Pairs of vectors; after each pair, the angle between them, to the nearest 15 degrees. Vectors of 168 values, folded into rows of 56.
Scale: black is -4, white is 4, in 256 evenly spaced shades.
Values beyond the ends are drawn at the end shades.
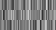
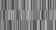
15 degrees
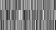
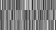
60 degrees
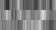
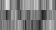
165 degrees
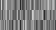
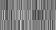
120 degrees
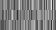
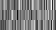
15 degrees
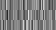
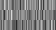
105 degrees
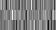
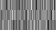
30 degrees
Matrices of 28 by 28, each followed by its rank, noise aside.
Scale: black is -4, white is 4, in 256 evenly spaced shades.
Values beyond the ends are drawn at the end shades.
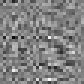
four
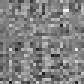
six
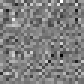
four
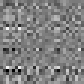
three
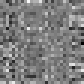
five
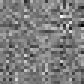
five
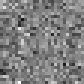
six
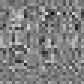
five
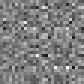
three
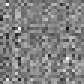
five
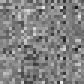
six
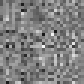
four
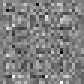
four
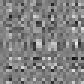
three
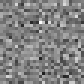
five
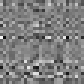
three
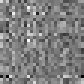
five
